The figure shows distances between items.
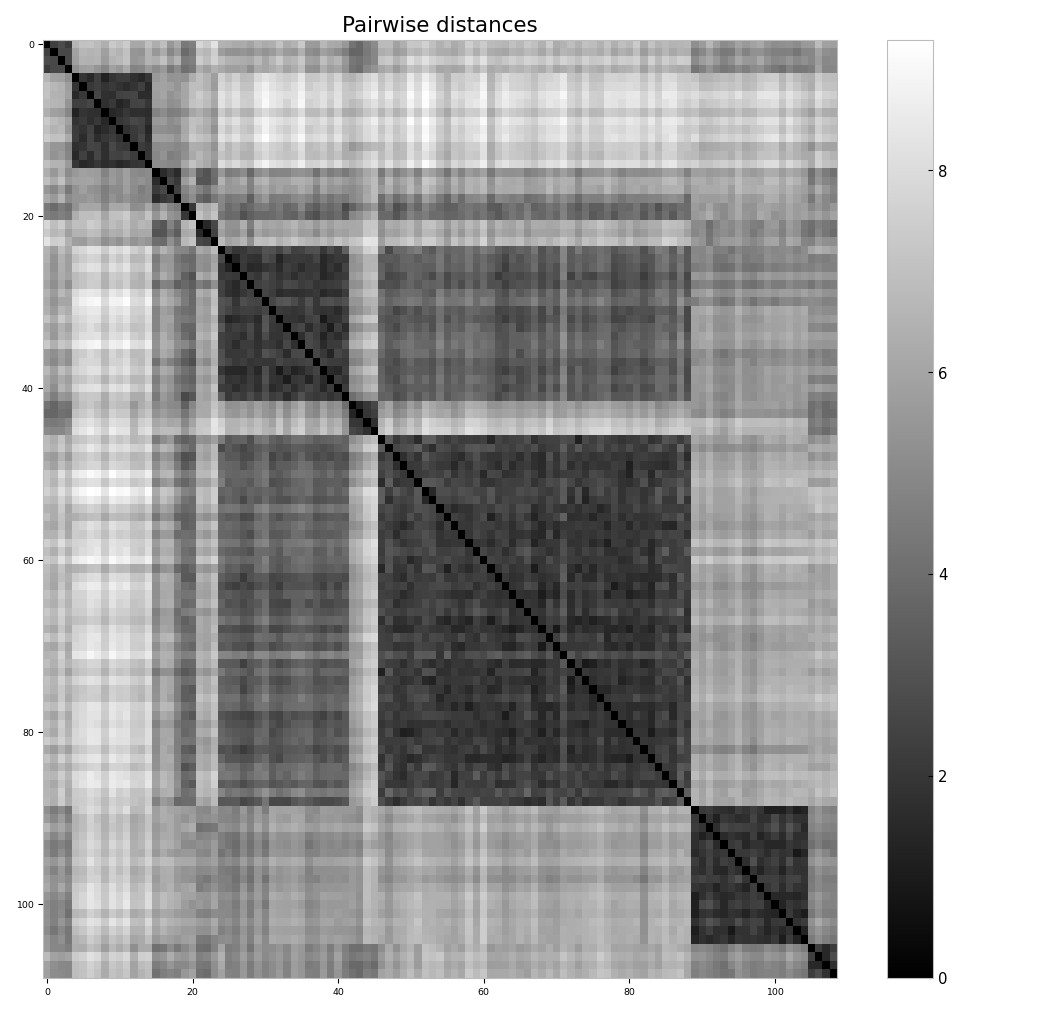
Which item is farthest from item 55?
45
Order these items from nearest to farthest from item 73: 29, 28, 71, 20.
71, 28, 20, 29
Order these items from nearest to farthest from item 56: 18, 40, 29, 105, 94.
40, 29, 18, 94, 105
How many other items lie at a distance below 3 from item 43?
3
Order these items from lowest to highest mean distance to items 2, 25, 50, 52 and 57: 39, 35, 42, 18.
39, 35, 18, 42
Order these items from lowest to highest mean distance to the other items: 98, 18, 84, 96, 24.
84, 24, 18, 96, 98
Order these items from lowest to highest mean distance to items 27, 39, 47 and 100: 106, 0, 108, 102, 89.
89, 102, 108, 106, 0
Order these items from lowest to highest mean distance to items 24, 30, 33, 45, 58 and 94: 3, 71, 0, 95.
71, 95, 3, 0
